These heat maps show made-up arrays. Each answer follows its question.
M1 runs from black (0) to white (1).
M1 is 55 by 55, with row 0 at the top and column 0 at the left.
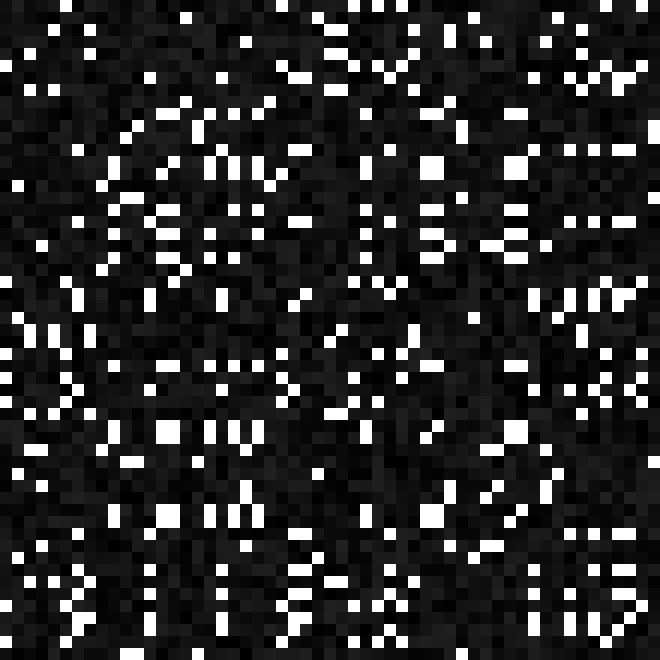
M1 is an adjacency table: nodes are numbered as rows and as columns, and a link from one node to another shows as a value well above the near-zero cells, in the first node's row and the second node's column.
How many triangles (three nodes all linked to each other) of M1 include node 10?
6
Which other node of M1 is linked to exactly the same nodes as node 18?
node 44
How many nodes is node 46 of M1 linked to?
3
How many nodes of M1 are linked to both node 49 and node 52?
8
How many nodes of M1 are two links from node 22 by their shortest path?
2
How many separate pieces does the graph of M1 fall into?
3
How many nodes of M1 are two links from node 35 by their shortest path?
1
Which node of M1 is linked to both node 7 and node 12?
node 51
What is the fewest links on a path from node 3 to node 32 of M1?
6
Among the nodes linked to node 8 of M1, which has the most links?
node 37
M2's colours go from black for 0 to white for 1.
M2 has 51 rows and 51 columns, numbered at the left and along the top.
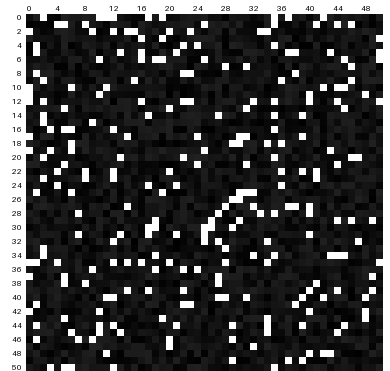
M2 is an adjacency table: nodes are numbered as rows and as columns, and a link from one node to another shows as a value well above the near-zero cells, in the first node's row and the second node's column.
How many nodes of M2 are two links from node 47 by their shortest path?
9
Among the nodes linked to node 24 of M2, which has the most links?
node 17
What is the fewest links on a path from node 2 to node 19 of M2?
2
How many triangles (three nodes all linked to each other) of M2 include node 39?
1
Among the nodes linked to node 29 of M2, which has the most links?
node 44
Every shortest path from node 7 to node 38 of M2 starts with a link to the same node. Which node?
node 28
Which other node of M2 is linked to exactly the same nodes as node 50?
node 16
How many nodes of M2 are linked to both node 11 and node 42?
4
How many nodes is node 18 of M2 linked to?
5
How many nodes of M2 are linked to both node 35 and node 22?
3
